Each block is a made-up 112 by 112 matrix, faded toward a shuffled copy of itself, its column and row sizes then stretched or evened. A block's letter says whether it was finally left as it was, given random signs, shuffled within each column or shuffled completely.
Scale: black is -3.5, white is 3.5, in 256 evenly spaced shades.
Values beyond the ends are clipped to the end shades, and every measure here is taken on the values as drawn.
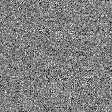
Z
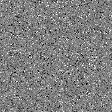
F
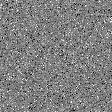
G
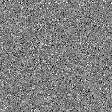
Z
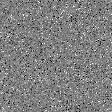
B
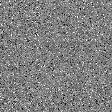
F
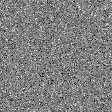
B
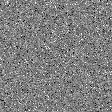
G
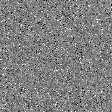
F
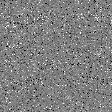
F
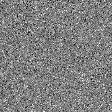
B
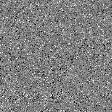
F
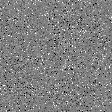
Z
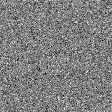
G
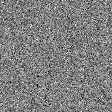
B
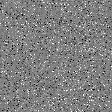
F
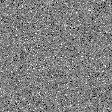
B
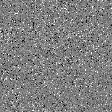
Z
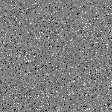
F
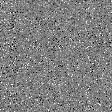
F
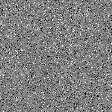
F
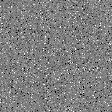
Z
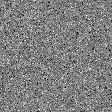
G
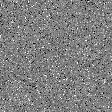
G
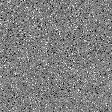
G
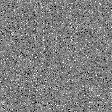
Z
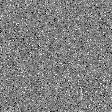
F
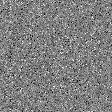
B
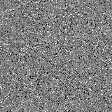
F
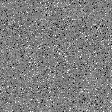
Z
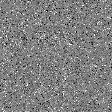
F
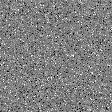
G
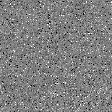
Z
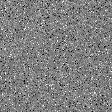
B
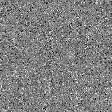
Z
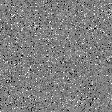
Z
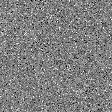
B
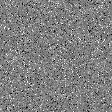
B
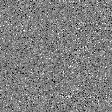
Z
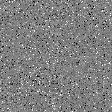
Z
